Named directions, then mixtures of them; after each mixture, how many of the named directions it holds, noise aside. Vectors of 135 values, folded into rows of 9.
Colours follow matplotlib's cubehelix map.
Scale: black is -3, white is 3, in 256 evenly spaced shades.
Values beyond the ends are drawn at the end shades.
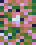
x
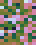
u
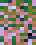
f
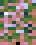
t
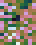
four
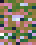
four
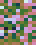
one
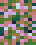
four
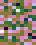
three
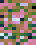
four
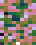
two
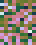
three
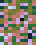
two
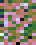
three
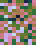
two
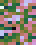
two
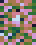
one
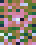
three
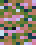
three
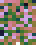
three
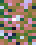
three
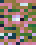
four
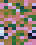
two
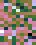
three
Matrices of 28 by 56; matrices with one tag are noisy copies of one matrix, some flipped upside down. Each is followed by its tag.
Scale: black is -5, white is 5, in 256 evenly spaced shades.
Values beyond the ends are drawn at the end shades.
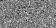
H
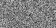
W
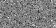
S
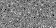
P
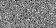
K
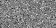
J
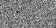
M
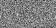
K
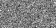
S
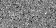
J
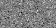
P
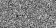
M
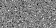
H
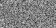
W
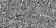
M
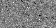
P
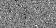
K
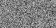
S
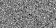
H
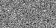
S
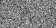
J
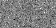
S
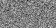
P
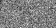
J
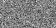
S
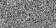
W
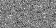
S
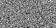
P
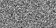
H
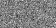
M
